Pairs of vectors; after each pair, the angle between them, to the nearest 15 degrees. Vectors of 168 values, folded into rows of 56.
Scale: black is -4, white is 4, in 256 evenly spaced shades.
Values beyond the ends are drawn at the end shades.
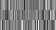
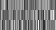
45 degrees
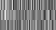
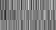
150 degrees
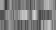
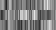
30 degrees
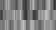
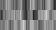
15 degrees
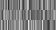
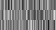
45 degrees
